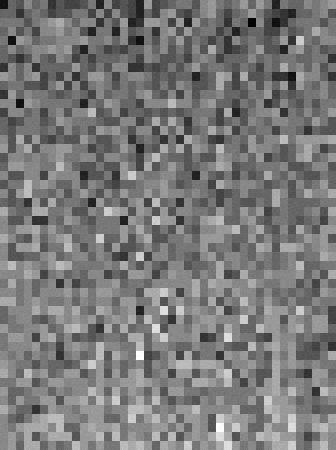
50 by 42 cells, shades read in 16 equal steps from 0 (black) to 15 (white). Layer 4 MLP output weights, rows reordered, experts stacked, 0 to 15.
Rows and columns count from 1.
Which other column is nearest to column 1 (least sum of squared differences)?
9
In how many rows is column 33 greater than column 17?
23
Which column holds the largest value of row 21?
4
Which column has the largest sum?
28
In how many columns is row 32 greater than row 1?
25
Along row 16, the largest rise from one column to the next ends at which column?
24
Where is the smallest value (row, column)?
3, 32
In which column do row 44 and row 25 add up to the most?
20
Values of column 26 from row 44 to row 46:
6 8 8
